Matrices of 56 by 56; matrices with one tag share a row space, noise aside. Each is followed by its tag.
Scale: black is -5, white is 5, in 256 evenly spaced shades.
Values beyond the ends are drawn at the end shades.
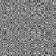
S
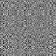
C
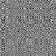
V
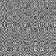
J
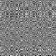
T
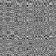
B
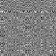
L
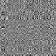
V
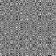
T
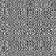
V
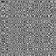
V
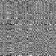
B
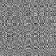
J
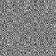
J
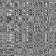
B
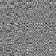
B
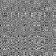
S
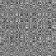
T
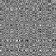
T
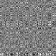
T
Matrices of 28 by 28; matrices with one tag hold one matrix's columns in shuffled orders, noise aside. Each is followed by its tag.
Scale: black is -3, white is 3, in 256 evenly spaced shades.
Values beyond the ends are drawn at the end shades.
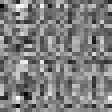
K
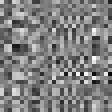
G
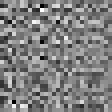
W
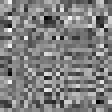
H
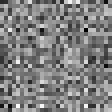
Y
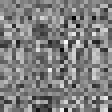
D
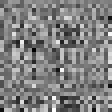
D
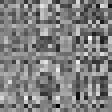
K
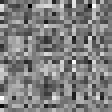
K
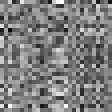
Y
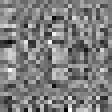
D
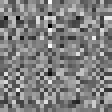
H
